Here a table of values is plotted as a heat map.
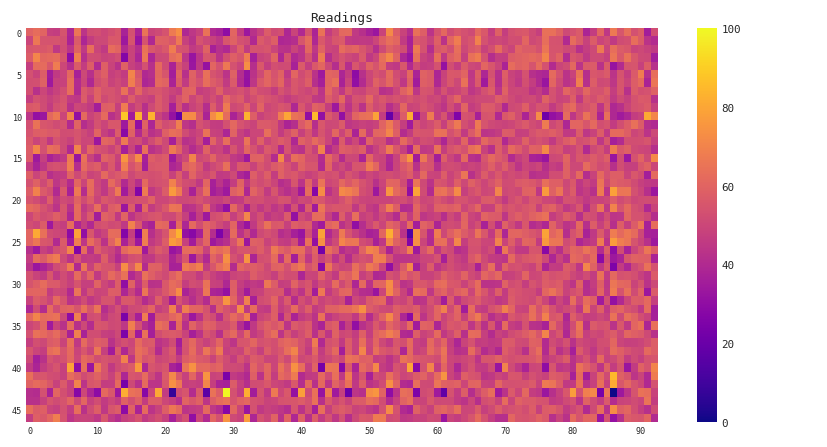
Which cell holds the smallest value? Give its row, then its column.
43, 86
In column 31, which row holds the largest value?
33
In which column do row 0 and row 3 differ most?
32
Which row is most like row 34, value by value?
3
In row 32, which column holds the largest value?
29
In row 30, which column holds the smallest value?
14
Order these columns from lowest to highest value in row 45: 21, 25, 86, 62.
25, 62, 21, 86
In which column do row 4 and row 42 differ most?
86
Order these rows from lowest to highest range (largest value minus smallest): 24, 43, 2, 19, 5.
2, 5, 19, 24, 43
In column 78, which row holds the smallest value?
10
